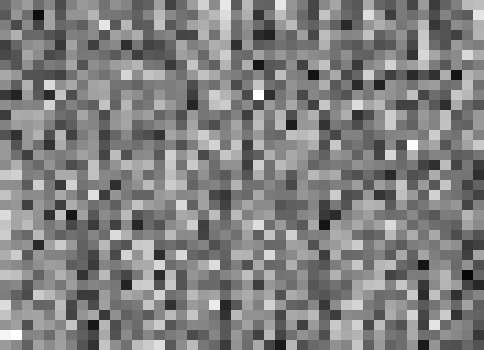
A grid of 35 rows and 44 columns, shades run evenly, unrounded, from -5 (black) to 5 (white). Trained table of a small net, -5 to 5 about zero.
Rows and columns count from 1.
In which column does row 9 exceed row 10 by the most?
5
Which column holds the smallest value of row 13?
27
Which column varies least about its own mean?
8
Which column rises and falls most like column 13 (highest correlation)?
14
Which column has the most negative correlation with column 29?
34
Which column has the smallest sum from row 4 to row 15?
25
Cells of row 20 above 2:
5
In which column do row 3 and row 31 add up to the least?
16
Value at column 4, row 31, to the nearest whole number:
-1
